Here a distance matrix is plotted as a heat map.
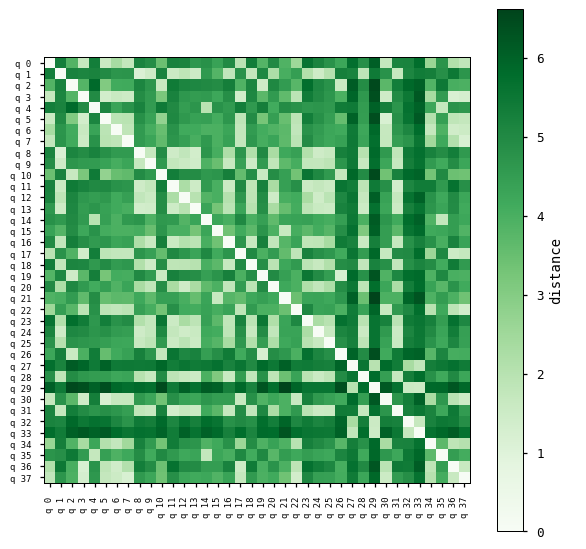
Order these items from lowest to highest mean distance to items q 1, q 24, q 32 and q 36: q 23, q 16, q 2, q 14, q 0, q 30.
q 16, q 23, q 30, q 0, q 14, q 2
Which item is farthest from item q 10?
q 29
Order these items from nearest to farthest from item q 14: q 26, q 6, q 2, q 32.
q 6, q 26, q 2, q 32
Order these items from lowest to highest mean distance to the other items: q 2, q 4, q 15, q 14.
q 15, q 14, q 2, q 4
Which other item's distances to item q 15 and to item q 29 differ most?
q 21
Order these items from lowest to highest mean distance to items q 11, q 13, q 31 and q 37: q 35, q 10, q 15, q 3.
q 15, q 3, q 35, q 10
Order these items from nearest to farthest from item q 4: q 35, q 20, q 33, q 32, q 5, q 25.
q 35, q 20, q 25, q 5, q 32, q 33
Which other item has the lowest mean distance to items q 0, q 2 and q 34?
q 5
